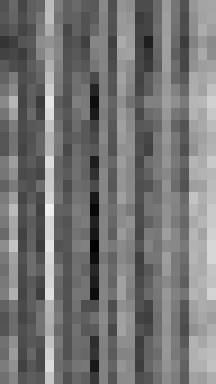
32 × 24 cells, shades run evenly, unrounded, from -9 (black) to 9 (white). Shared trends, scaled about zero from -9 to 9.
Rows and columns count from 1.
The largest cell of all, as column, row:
6, 18
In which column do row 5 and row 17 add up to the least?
3
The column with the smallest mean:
11
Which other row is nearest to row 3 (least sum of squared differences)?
27
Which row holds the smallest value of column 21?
4
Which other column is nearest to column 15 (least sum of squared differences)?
12
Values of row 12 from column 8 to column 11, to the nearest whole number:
-3 -2 -3 -4
